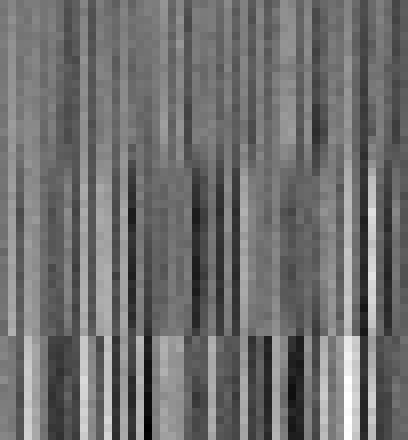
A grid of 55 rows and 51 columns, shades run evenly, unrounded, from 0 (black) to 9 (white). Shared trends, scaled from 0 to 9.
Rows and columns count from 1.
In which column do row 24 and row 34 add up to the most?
47
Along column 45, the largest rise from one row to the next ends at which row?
43
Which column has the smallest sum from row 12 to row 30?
46
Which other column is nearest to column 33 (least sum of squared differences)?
29
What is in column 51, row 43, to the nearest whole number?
4
